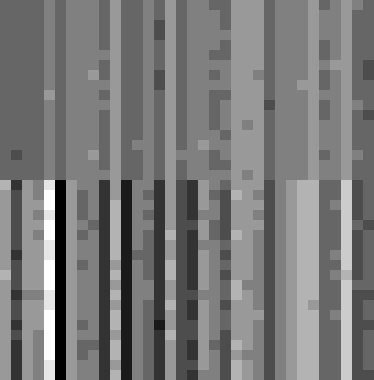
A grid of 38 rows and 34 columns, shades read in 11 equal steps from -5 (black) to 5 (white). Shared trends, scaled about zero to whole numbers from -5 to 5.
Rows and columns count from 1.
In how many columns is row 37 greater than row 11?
13
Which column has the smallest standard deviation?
26
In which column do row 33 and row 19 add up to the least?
6
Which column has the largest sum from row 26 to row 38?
5
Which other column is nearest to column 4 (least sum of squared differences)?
3
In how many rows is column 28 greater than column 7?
21
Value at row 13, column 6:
-1
